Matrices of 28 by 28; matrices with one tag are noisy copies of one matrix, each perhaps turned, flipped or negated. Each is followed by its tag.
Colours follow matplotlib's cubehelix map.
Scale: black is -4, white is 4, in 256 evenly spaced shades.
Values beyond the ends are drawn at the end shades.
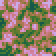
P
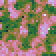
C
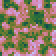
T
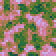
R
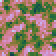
R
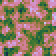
T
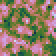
P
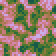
R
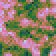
C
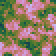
C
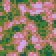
R
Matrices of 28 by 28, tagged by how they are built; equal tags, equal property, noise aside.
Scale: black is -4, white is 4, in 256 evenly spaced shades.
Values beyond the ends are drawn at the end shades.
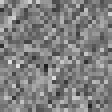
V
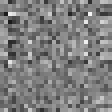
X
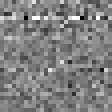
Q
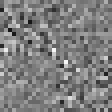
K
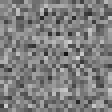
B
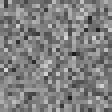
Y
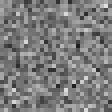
Y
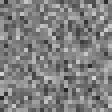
Y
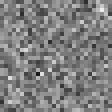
Y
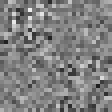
K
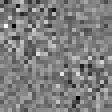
K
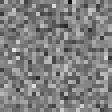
Y
